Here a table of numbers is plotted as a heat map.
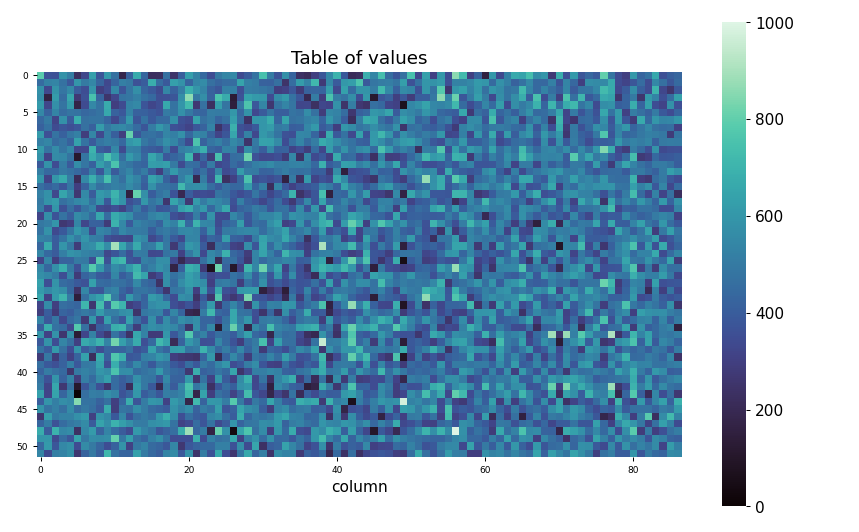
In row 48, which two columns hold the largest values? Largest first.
56, 20
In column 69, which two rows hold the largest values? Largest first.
35, 42
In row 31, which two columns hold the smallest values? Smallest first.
49, 39
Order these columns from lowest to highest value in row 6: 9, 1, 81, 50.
9, 1, 50, 81
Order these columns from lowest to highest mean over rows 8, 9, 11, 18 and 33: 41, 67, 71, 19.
71, 67, 41, 19
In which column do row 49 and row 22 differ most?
10
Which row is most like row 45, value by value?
13
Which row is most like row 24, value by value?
22
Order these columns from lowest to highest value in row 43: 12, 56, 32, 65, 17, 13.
32, 12, 17, 13, 65, 56
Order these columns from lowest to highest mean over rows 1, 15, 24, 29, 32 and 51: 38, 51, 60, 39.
39, 38, 51, 60
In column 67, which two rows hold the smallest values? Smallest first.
20, 34
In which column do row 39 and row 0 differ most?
76
